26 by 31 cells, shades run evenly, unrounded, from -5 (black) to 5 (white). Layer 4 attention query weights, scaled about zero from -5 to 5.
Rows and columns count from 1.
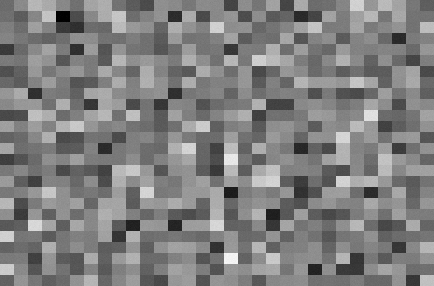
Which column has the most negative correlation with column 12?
31
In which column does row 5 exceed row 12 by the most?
28
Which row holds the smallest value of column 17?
18
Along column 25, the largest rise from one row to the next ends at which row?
17
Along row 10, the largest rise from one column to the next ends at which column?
8
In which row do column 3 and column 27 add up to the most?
11
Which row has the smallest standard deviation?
4
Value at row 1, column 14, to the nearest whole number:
0
